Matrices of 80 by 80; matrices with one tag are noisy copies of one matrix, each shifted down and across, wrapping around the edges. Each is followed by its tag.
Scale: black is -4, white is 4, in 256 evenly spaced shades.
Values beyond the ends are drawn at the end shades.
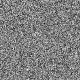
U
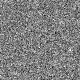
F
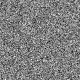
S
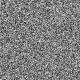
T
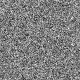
T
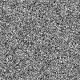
S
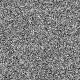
F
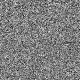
F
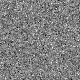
U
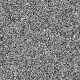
S
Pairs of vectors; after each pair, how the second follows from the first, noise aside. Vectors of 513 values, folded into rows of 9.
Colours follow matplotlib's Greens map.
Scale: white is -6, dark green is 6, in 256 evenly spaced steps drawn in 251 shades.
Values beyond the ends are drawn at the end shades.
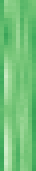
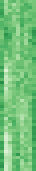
copied.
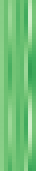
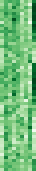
wrapped around, negated, scaled up.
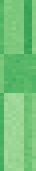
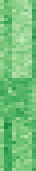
reversed.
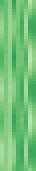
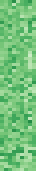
sign-scrambled.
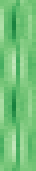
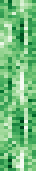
wrapped around, negated, scaled up.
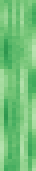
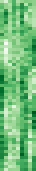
negated, scaled up.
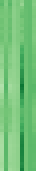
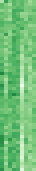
negated.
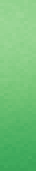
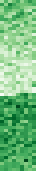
wrapped around, negated, scaled up.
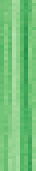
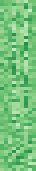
sign-scrambled.
